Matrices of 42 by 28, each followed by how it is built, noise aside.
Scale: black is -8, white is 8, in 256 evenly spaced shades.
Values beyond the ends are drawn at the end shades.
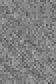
Toeplitz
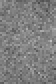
smooth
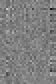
low rank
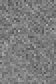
Toeplitz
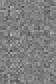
low rank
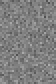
repeating rows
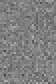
low rank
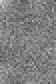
smooth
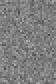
noise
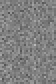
repeating rows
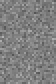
repeating rows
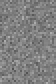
noise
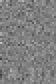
low rank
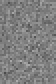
noise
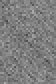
Toeplitz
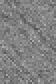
Toeplitz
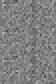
repeating rows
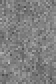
smooth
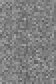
repeating rows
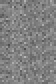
repeating rows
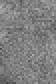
smooth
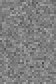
noise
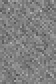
Toeplitz
